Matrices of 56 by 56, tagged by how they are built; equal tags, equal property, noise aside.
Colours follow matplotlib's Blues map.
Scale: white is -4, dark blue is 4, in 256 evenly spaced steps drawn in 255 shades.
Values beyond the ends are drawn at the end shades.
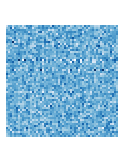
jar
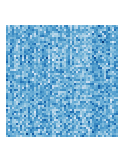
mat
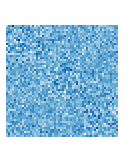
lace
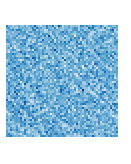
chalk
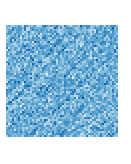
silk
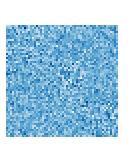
lace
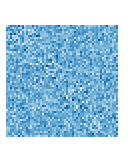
lace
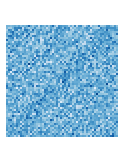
silk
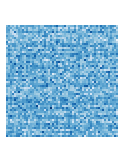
mat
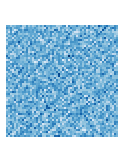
silk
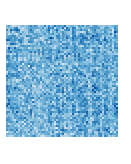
mat
